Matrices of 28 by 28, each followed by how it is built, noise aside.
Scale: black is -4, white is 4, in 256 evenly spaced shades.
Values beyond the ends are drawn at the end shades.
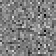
uneven columns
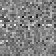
uneven rows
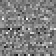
uneven rows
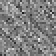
Toeplitz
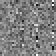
uneven columns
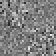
block diagonal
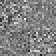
block diagonal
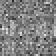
blocks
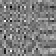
low rank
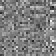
low rank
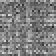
blocks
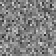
repeating columns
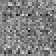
low rank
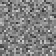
repeating columns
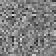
low rank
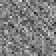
Toeplitz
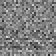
repeating columns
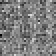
blocks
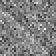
Toeplitz
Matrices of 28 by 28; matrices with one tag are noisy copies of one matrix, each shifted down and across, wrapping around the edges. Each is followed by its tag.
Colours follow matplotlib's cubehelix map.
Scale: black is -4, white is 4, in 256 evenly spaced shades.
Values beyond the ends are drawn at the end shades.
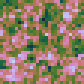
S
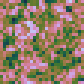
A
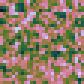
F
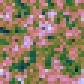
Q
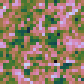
A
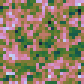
A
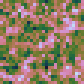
Q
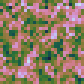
Q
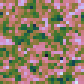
A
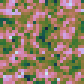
S
